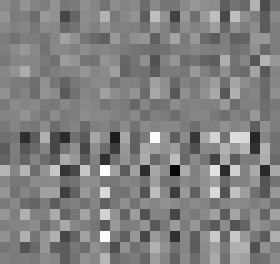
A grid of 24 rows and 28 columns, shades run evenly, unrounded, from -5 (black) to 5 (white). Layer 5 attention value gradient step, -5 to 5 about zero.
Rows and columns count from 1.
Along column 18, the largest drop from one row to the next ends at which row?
16
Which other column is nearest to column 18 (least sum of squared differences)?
15
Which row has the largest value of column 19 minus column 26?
13
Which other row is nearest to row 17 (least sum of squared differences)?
3
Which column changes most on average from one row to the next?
11
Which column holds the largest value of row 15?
18
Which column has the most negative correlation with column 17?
4
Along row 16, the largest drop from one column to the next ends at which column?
23
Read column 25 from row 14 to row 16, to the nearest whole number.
2 0 0
